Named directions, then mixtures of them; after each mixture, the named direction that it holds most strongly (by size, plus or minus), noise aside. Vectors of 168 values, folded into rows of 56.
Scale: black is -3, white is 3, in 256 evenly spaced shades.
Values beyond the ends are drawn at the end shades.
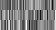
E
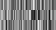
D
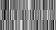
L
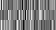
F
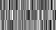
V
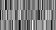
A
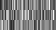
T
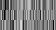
L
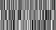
A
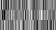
L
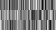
V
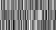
E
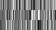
D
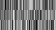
E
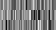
D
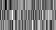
A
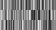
D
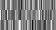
A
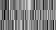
L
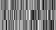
D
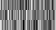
F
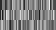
T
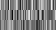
V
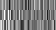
L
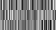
V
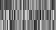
T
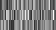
T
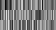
A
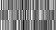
F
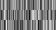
D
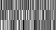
F
